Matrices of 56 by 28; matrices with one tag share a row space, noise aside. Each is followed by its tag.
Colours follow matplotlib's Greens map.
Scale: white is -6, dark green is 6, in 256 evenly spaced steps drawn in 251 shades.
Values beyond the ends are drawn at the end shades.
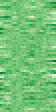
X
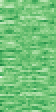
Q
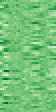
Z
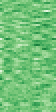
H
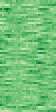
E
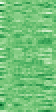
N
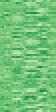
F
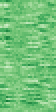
E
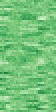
E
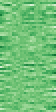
X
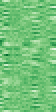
Z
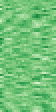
H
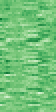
E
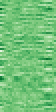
N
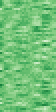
H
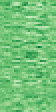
F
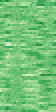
E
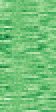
E
